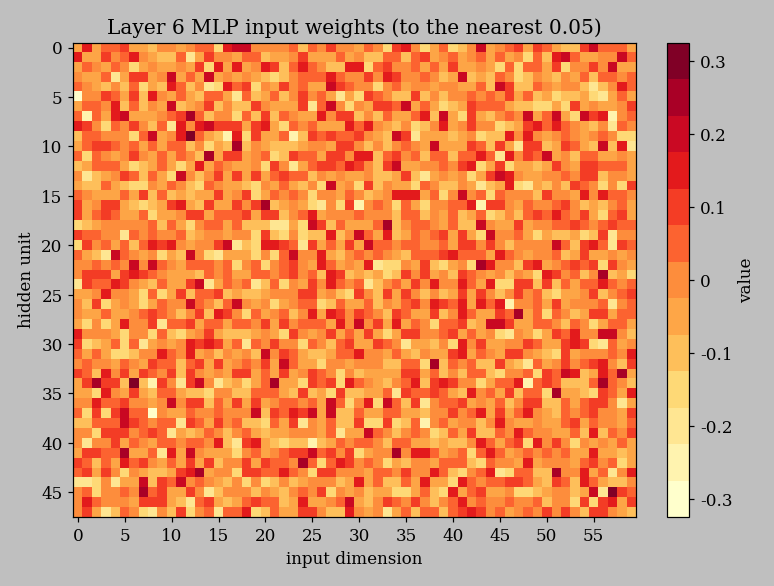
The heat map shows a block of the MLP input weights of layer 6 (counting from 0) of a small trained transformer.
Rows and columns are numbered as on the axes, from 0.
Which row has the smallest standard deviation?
17
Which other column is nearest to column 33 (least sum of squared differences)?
59
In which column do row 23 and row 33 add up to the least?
49
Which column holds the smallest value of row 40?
25
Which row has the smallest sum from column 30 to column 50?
14
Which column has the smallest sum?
32
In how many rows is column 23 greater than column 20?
21
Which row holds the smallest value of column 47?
10
